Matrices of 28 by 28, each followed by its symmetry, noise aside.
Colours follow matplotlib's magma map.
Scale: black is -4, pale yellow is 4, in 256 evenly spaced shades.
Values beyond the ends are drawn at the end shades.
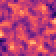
same after a half turn.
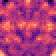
mirrored left to right.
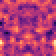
mirrored left to right.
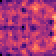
mirrored top to bottom.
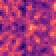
mirrored top to bottom.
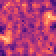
same after a half turn.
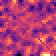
no symmetry.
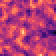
no symmetry.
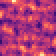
same after a half turn.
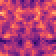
mirrored left to right.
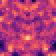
mirrored left to right.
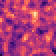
no symmetry.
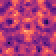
mirrored left to right.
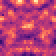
mirrored left to right.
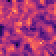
no symmetry.
